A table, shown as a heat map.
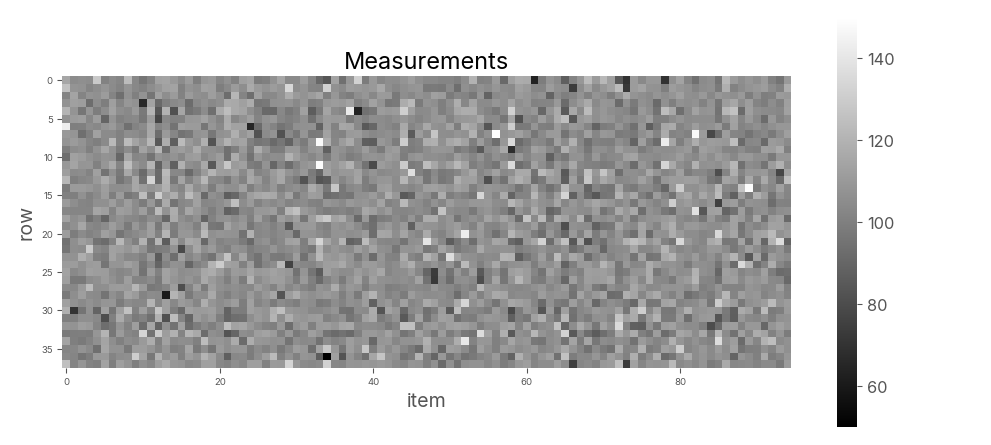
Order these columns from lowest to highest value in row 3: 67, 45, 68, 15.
15, 67, 68, 45
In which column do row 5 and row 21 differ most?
12
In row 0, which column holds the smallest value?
61
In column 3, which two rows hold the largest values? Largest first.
22, 27
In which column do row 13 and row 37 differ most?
34
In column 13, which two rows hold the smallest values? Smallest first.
28, 31
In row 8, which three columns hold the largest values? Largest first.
33, 78, 58
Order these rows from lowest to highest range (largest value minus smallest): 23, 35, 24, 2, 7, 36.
2, 35, 23, 24, 7, 36
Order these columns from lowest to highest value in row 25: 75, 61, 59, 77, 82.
77, 61, 75, 59, 82
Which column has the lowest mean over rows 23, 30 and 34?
1
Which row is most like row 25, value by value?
26
